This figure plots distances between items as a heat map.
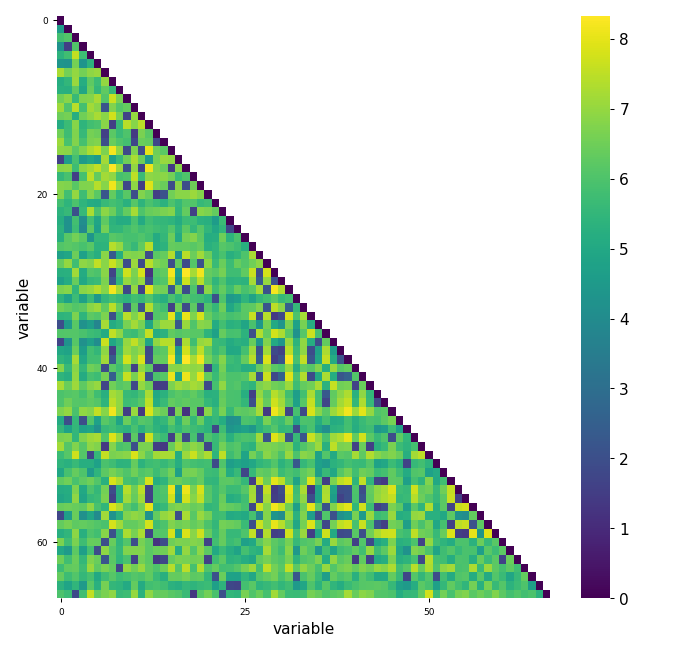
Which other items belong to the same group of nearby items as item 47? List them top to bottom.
21, 32, 51, 64
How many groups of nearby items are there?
13
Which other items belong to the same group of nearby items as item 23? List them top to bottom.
24, 65
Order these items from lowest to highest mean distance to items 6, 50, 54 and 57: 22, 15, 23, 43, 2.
23, 43, 22, 2, 15
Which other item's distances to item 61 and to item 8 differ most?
63
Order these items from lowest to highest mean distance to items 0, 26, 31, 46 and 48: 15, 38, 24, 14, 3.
15, 3, 24, 14, 38
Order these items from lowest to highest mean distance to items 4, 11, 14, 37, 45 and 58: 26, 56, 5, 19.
19, 26, 56, 5
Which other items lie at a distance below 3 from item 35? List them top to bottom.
0, 16, 37, 57
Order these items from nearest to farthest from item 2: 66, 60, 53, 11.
66, 11, 53, 60
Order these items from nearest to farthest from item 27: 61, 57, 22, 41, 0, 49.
41, 57, 0, 61, 22, 49
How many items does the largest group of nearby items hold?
12
